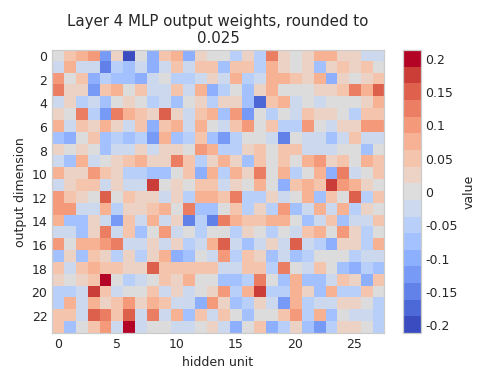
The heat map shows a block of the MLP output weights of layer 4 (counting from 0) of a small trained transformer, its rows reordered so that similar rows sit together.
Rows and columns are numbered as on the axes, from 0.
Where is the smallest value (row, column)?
0, 6
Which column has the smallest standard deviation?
7
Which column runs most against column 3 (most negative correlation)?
27
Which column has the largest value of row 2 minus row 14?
13
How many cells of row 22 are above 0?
13
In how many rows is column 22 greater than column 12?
9
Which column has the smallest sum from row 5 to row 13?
14
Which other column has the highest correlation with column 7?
10
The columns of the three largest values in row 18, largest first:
8, 19, 3
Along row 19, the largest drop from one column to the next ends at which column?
5
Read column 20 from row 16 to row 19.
0.15 -0.075 0 0.075
